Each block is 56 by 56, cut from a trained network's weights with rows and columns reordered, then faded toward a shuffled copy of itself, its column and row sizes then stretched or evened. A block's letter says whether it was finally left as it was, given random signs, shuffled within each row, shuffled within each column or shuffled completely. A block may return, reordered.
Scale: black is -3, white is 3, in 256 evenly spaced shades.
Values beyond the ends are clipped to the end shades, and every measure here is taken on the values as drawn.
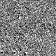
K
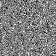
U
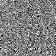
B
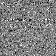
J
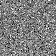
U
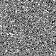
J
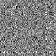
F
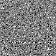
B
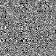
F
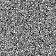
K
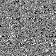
J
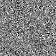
B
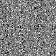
K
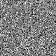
J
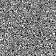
J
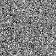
B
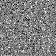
U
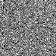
K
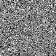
K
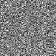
F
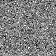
U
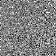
B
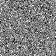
U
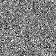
J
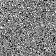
U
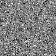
J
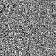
F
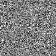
B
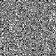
F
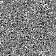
K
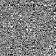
F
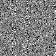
K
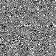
J
